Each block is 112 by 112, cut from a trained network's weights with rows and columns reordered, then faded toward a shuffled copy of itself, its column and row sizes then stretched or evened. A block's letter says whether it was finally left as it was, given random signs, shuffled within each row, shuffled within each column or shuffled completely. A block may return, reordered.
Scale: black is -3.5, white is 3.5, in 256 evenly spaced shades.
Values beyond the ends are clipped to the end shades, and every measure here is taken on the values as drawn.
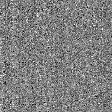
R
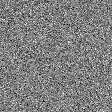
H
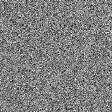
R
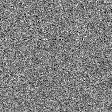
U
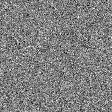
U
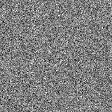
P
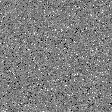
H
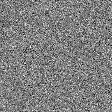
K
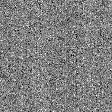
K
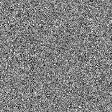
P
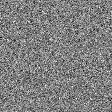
U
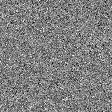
H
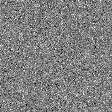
K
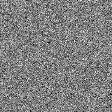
P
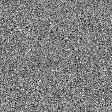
P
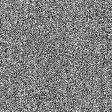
K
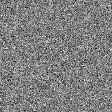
U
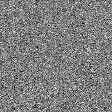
P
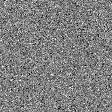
U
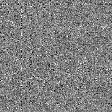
R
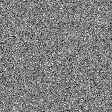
H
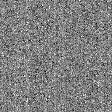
K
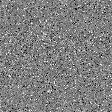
U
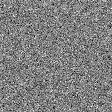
H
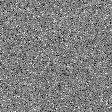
H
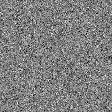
K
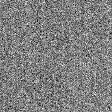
K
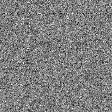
P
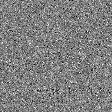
U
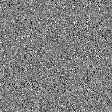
R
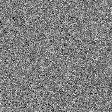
P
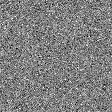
H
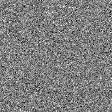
P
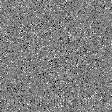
R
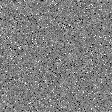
H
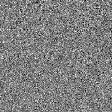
R
